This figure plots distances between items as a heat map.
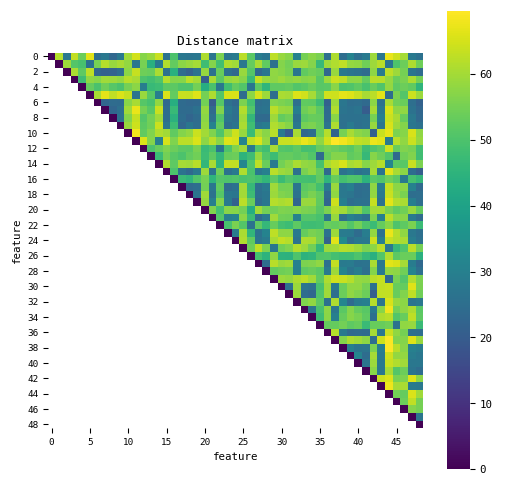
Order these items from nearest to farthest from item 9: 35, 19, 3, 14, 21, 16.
19, 21, 16, 35, 3, 14
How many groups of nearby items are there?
7
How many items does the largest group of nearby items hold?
24
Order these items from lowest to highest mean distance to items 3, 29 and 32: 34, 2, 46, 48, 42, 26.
48, 2, 26, 46, 34, 42
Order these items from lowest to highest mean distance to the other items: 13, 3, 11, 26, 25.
26, 13, 25, 3, 11
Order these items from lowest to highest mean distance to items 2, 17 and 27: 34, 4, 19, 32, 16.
19, 32, 16, 4, 34
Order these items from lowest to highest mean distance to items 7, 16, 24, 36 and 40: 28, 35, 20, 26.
28, 26, 35, 20
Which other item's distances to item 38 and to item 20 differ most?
3
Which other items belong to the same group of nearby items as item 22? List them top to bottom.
4, 12, 26
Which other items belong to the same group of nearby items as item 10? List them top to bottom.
30, 31, 33, 34, 37, 42
